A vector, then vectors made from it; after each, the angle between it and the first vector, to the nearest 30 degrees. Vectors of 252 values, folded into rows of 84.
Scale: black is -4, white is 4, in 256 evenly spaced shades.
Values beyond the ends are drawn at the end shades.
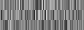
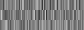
150 degrees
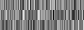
60 degrees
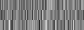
90 degrees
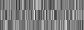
150 degrees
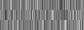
120 degrees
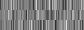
90 degrees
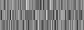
60 degrees
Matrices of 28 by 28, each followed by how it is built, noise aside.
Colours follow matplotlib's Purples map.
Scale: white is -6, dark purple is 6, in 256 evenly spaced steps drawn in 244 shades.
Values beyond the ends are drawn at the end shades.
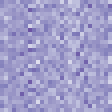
repeating rows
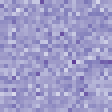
low rank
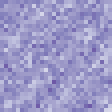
Hankel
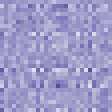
low rank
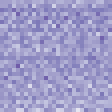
repeating columns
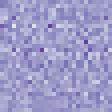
low rank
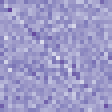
diagonal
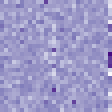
uneven columns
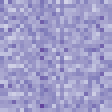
repeating rows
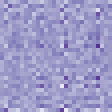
low rank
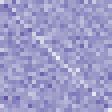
diagonal
